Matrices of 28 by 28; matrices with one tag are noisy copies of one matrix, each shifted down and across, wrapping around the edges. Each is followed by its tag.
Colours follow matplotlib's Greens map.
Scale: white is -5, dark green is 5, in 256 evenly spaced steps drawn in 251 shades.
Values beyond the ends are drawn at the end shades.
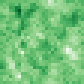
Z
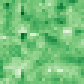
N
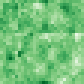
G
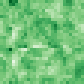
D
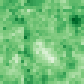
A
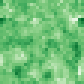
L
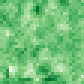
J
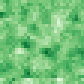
G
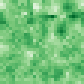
J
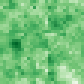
A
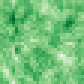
Z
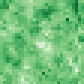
Z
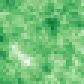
A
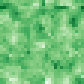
J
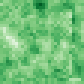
A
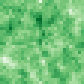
Z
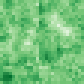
A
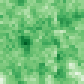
A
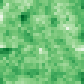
L
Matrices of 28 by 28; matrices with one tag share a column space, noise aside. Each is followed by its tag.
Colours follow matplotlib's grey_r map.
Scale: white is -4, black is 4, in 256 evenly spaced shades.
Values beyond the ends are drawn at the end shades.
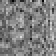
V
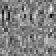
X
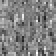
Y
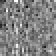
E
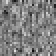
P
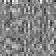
V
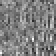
Y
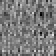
P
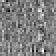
E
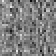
E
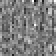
V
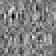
X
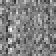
V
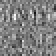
X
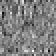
P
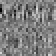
X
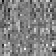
E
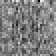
V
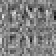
X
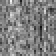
V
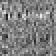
X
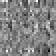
E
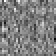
V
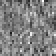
P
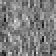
Y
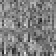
Y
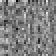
V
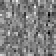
P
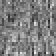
Y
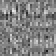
X
